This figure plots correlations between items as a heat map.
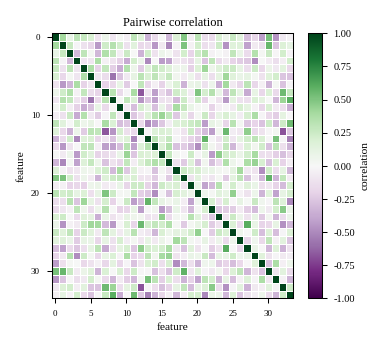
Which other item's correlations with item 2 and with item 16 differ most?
1
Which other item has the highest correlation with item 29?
31
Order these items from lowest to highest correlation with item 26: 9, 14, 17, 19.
14, 19, 9, 17
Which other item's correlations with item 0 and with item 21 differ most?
13
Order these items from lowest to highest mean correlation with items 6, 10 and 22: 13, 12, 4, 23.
23, 12, 13, 4
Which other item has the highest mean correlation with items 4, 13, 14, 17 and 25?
21
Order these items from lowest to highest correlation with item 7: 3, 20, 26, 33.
3, 26, 33, 20
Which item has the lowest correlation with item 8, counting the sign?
5
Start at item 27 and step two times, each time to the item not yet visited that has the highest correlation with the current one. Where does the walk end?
12
